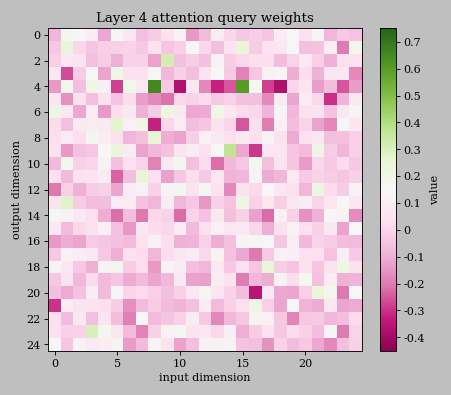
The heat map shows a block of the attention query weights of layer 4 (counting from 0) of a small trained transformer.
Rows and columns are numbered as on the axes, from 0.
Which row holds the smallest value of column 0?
21
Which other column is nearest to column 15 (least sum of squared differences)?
8
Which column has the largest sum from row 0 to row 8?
3
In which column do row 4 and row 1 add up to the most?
15
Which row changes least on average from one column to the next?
16
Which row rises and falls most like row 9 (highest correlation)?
20
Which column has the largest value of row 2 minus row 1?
9
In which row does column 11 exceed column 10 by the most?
4
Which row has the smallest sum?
5
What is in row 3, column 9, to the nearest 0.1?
-0.1
